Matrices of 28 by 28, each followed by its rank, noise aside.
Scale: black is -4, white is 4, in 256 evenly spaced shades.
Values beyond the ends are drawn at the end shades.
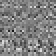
four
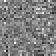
three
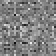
four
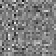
five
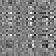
two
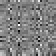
three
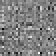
three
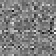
five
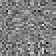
five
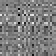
two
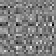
two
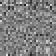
four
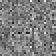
four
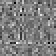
three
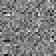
five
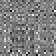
four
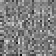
five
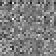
five
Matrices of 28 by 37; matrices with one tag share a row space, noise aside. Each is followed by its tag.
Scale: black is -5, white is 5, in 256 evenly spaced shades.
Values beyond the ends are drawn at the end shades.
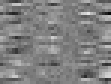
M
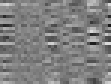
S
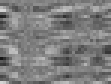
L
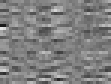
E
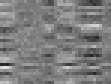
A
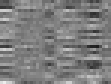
A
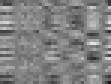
S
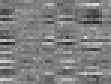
A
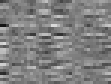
E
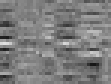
A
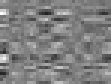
E
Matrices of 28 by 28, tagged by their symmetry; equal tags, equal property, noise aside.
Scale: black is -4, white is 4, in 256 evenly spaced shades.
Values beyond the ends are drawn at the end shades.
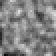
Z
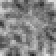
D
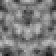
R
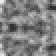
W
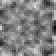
W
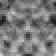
R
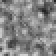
D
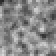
Z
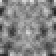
R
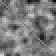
Z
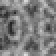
W
